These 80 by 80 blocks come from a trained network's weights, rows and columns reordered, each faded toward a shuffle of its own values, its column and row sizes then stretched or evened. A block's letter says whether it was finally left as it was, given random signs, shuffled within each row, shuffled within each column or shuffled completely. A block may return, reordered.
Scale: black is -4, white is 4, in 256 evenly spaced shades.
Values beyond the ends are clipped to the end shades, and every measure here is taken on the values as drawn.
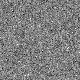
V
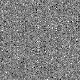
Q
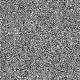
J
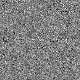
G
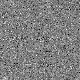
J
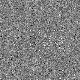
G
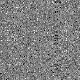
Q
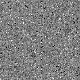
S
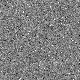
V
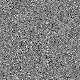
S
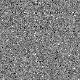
G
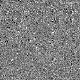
Q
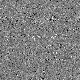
J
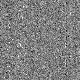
S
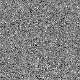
G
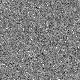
V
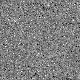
J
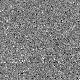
J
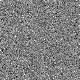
S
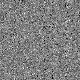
S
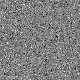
V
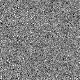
G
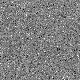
V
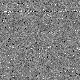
J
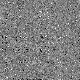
G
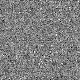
J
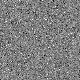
V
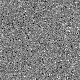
V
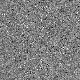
S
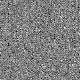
S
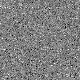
J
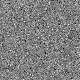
V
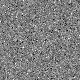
V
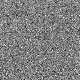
J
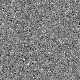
V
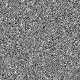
V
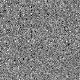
Q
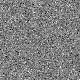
V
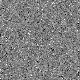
S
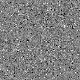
G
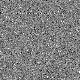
J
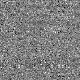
Q
